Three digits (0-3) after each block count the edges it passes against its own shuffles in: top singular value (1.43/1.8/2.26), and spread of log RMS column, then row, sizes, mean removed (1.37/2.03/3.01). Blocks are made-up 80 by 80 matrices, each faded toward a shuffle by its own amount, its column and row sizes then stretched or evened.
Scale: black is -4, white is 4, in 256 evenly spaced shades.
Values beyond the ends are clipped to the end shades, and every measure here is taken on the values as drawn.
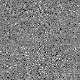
0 1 2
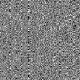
3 2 0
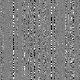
3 3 0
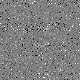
1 0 2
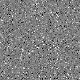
1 1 1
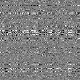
3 0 3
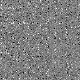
0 2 1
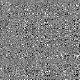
2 2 2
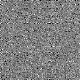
2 1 2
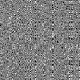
3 2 0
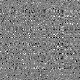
3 1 2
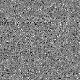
2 0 1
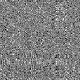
3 1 0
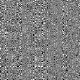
2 3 1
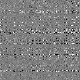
2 2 3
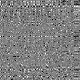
3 0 2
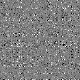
1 1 2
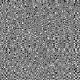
3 2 0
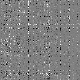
1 3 2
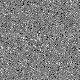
0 0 1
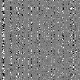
3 3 1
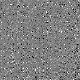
0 2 2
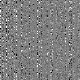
2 3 0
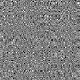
3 1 2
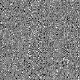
2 2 0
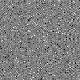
3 0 0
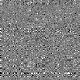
3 1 2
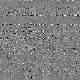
2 1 3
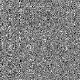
2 2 1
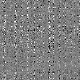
0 3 2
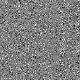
0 2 0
